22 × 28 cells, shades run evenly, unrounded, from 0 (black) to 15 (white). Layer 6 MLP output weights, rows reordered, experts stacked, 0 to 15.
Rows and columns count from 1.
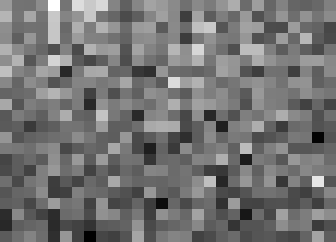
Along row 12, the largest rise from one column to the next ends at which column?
20
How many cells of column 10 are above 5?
18
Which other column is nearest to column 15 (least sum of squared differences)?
22
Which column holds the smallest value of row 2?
16
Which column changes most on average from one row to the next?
27
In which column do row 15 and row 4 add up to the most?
5
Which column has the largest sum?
17
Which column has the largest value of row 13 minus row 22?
8
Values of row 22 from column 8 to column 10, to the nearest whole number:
0 4 4
